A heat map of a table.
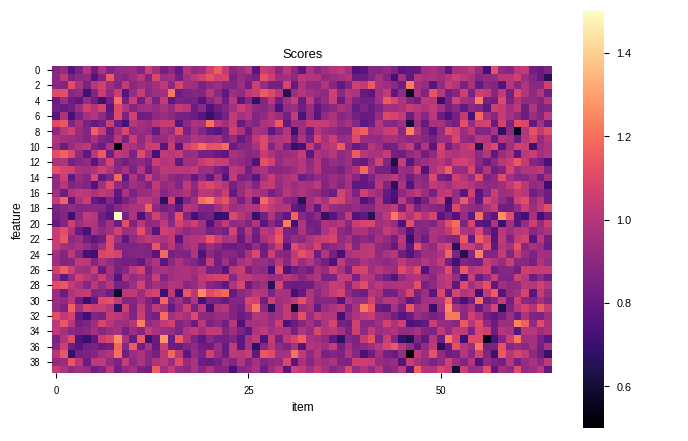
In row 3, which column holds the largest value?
15
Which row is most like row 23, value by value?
39
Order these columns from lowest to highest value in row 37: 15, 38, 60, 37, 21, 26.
26, 37, 21, 38, 60, 15
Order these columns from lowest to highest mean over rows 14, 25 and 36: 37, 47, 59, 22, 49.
22, 47, 37, 59, 49
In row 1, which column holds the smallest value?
64
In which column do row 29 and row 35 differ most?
8
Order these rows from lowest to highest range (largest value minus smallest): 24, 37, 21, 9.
9, 21, 24, 37
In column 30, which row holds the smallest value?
3
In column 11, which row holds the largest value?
33
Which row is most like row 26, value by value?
28
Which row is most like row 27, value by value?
16
